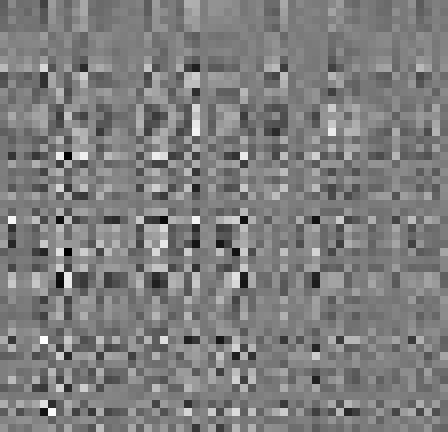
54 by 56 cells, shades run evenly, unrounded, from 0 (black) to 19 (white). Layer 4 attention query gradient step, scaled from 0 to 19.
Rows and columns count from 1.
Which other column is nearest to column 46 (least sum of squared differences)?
26
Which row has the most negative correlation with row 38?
43
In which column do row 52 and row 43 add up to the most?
30
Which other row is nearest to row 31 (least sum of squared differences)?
29
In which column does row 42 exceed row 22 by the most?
25
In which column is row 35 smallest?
8
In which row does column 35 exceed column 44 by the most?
52
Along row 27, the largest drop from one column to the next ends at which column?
9
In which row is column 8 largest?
20
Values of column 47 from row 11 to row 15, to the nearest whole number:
9 9 9 10 11
